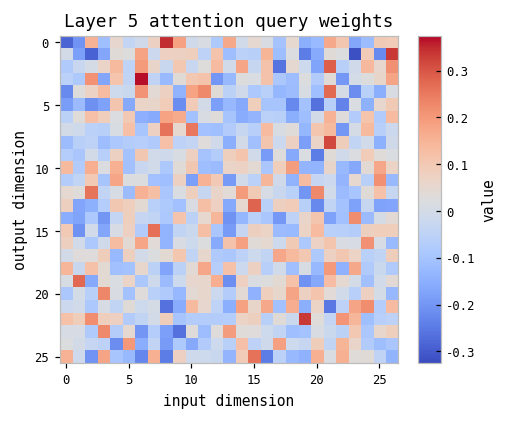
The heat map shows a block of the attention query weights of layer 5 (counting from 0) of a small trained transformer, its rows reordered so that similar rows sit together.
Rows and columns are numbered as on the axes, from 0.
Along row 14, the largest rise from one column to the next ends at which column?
23
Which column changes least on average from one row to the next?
1
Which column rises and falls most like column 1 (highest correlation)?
3
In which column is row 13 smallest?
20
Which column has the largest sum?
21
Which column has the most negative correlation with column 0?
8
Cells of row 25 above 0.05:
8
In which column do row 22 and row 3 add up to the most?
2
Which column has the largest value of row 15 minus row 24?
7
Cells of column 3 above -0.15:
21
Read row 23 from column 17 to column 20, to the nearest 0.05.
-0.05 -0.1 -0.1 0
